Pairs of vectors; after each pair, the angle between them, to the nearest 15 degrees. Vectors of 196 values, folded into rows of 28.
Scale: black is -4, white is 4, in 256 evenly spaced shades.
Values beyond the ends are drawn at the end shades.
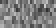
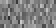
120 degrees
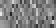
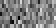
120 degrees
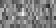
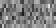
150 degrees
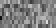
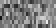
15 degrees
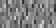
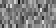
90 degrees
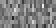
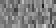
150 degrees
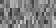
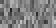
15 degrees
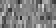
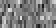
165 degrees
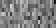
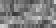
120 degrees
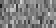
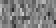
120 degrees
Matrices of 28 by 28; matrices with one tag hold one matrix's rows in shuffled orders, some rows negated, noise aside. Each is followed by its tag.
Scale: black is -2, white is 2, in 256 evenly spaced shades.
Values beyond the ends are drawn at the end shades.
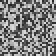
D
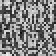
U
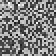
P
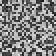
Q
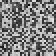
Q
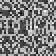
P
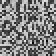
U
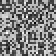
U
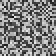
D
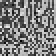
P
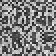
Q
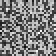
U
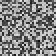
Q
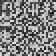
U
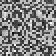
Q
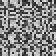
D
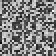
Q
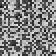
D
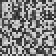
Q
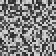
D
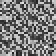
U
